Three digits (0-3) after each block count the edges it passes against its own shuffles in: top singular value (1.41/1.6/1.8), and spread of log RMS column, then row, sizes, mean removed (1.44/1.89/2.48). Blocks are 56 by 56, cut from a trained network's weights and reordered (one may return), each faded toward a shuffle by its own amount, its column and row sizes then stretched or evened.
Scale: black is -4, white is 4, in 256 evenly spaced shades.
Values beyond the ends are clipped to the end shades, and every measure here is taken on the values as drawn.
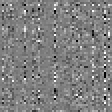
1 3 2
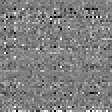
1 1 3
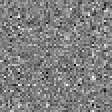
1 2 2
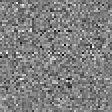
2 1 2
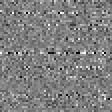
1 0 3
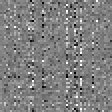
1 3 0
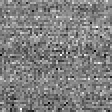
2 0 2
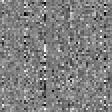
2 3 1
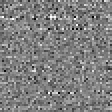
0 0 3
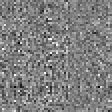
2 2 1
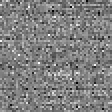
2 1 1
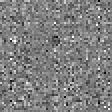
1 3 2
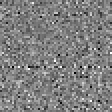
2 1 2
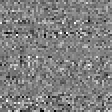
0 0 3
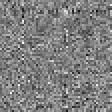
2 2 1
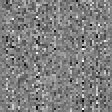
0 3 0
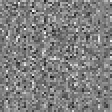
2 3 0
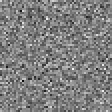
1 1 1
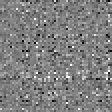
0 2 2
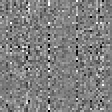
3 3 1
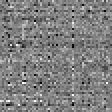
2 2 1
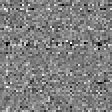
1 1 3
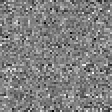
0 0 2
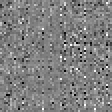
0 3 1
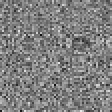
2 0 2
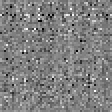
0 1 2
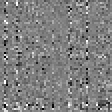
1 3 2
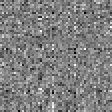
2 2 2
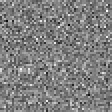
0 0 1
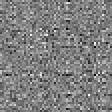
3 2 2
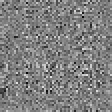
3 2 2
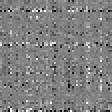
1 2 3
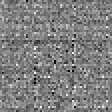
2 2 0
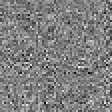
2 1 2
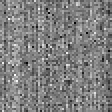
3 1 0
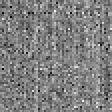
2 0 1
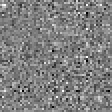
1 2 2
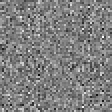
2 2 0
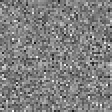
0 1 0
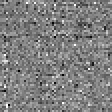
0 1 1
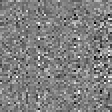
2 3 2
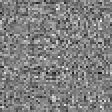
3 1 2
